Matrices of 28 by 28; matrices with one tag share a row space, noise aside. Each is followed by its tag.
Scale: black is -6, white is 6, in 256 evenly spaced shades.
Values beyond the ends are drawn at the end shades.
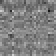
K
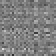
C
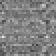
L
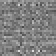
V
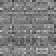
K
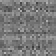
V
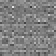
K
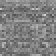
L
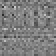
C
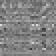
L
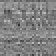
V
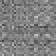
C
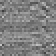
L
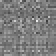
V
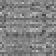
L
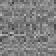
K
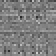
V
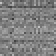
K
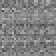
C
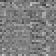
L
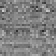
L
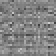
K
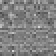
K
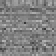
L
